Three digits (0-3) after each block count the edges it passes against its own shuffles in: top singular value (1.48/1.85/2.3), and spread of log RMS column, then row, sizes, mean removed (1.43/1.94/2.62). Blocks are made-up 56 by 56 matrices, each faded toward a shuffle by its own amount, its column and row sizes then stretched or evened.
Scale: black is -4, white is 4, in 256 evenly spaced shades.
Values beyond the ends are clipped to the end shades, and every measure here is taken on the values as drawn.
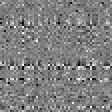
3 1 3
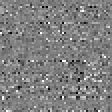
1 1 3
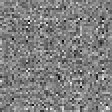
1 2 1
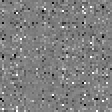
0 2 1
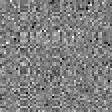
3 0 0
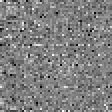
1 0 2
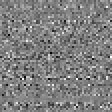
1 0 3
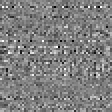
2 0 3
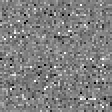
0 0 2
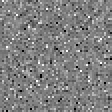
0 0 0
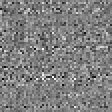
1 0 3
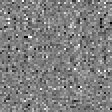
1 1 1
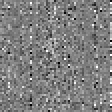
0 3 0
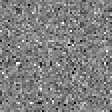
1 1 1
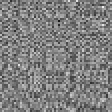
3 0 0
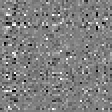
2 2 2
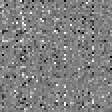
1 2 1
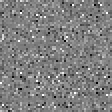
0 0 2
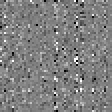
1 3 1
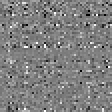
1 1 3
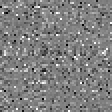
2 0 1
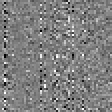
2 3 1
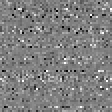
0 0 3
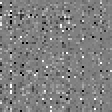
2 2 1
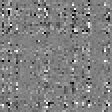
0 3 2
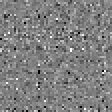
0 1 2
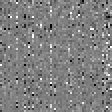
0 3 1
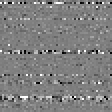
2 0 3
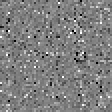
0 2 1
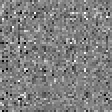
1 2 2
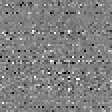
0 0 3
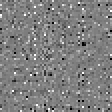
0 2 1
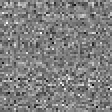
2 0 2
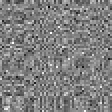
3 0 1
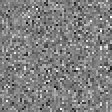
0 1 0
